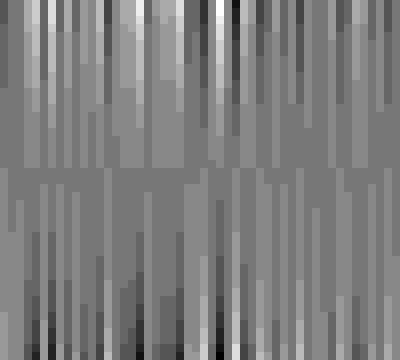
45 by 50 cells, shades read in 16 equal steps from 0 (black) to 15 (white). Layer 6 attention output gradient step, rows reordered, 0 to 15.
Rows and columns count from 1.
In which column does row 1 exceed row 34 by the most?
28
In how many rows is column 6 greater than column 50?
14
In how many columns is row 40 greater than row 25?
13
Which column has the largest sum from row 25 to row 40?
30
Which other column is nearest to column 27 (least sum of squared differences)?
20
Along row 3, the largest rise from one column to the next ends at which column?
31
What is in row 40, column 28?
3
